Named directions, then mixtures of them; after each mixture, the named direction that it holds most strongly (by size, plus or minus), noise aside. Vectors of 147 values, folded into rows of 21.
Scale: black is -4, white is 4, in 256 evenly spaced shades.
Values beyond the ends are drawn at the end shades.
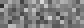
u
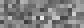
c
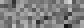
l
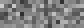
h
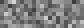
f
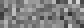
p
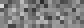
u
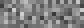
h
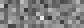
u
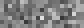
c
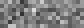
u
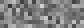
f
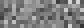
p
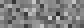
f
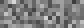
f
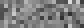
p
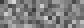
f
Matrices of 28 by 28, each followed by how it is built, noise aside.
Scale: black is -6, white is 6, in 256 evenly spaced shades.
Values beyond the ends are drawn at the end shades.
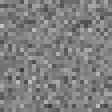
repeating columns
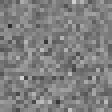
uneven rows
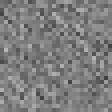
Toeplitz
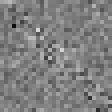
banded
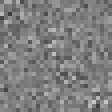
block diagonal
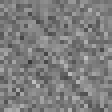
Toeplitz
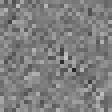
banded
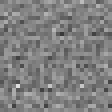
repeating columns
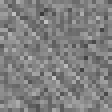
Toeplitz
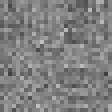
blocks
